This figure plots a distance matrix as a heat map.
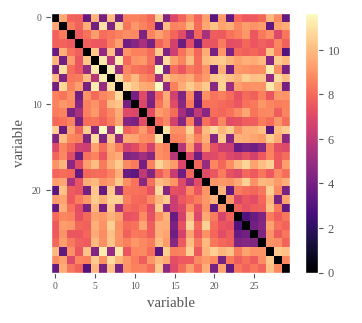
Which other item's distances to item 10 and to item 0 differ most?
8
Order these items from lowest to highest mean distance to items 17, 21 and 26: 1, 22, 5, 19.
19, 22, 1, 5
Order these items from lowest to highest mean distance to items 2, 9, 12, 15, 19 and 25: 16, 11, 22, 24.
16, 11, 24, 22
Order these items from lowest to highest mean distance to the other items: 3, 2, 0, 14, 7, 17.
3, 0, 2, 14, 17, 7
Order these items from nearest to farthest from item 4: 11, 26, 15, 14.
14, 15, 26, 11
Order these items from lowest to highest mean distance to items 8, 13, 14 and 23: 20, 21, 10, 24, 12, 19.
20, 24, 12, 10, 21, 19
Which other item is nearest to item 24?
23
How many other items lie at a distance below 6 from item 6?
7
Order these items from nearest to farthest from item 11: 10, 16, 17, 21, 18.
17, 16, 18, 10, 21
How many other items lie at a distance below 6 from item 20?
7
